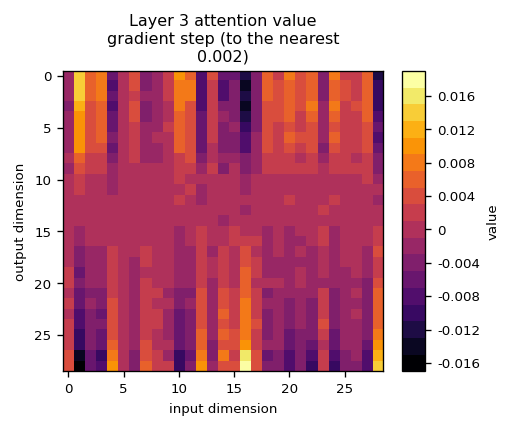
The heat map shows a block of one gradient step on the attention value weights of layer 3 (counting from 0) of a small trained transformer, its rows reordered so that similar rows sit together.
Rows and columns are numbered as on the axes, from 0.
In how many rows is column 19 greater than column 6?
3
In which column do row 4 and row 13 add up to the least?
16
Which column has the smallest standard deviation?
5
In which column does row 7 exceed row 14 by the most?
1
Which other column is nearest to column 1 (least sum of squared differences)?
10
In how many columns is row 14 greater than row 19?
13
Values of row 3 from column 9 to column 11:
0 0.008 0.004
